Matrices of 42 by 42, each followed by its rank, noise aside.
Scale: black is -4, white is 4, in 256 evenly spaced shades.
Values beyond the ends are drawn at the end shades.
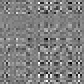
two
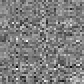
six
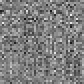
six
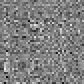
eight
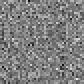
eight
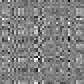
three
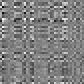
two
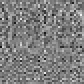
six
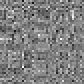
six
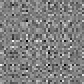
four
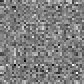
eight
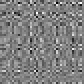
three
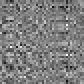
six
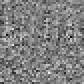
eight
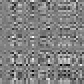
three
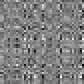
three
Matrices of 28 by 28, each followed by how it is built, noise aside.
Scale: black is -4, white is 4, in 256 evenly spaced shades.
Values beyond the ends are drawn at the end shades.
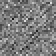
Hankel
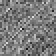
Hankel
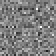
low rank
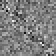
banded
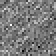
Hankel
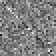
diagonal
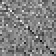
diagonal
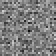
blocks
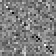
diagonal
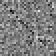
diagonal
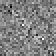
banded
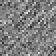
Hankel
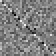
diagonal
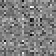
low rank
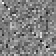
diagonal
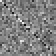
diagonal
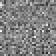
low rank
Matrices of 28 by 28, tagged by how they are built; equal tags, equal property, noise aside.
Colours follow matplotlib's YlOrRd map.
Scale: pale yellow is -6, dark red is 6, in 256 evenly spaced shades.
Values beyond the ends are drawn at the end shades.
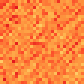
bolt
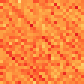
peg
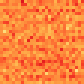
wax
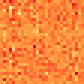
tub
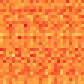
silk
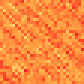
peg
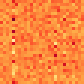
tub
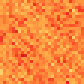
peg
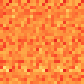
silk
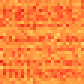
wax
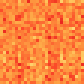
wax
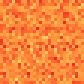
silk
